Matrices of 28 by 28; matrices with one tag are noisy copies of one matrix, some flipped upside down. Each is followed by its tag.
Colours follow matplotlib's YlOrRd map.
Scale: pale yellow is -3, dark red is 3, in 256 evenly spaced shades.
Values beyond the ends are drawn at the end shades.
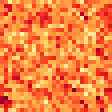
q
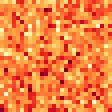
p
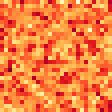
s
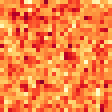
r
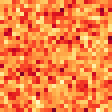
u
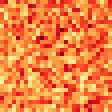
p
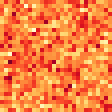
u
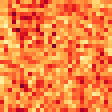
r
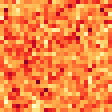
u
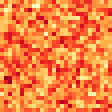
u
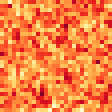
q
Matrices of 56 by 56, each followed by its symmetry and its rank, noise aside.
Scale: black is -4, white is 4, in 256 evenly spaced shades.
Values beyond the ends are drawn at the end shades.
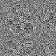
no symmetry, rank six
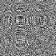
antisymmetric, rank six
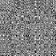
no symmetry, rank five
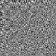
symmetric, rank six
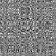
no symmetry, rank six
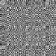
symmetric, rank four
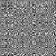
no symmetry, rank five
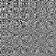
antisymmetric, rank four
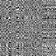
no symmetry, rank four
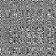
no symmetry, rank five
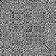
symmetric, rank six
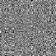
antisymmetric, rank six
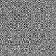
symmetric, rank five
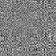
antisymmetric, rank four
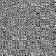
antisymmetric, rank six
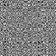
no symmetry, rank six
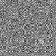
symmetric, rank five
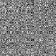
no symmetry, rank five
